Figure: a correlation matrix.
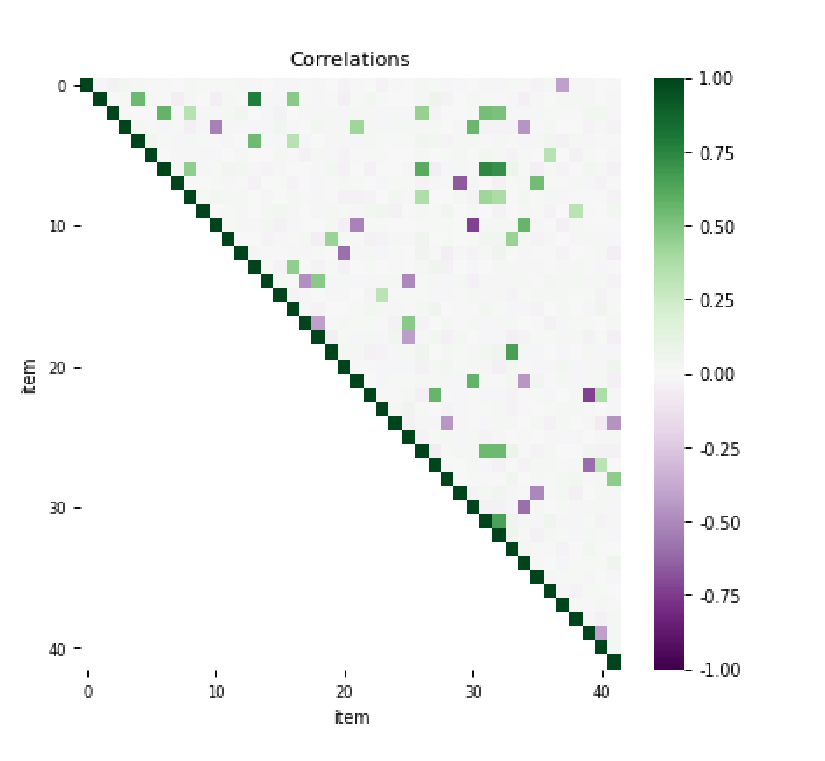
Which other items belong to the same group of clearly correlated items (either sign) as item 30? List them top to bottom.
3, 10, 21, 34
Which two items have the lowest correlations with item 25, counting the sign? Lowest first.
14, 18
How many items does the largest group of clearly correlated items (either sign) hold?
6
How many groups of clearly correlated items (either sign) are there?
13
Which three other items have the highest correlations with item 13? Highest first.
1, 4, 16
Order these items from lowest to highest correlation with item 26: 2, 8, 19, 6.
19, 8, 2, 6
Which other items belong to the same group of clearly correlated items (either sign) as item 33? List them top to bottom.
11, 19
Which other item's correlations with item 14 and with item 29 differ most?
7
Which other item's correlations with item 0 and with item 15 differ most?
37
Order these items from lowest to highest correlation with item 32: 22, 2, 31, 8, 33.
22, 33, 8, 2, 31
